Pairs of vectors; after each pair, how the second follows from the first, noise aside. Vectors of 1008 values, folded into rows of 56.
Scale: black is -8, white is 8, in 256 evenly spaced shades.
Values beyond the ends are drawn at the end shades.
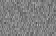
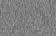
wrapped around, shrunk.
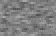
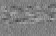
reversed, partly zeroed.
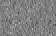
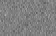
reversed, negated, shrunk.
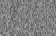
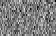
reversed, negated, scaled up.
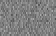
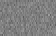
wrapped around, negated, shrunk.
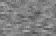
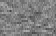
copied.
